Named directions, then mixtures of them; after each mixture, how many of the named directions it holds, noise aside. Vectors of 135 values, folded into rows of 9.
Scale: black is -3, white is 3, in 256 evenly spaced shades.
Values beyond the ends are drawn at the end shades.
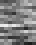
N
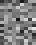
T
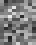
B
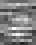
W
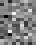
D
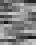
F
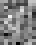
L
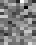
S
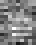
two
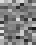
one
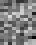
four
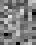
one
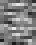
three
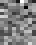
one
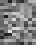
four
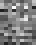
three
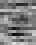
one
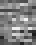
two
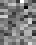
one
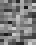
four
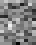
four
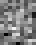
four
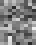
one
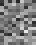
three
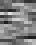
two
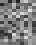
four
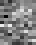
four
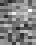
four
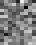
one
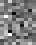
one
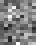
one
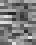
three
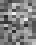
four
